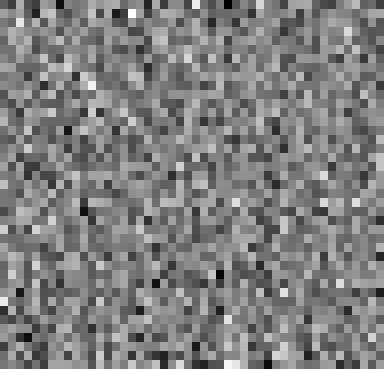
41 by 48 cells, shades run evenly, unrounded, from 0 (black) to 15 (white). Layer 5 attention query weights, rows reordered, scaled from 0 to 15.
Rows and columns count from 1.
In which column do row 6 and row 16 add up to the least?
18
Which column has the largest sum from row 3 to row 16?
12
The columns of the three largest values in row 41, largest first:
29, 30, 23
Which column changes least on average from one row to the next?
37
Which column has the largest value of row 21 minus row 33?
48
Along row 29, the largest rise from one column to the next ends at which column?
42
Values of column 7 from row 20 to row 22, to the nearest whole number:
4 3 11
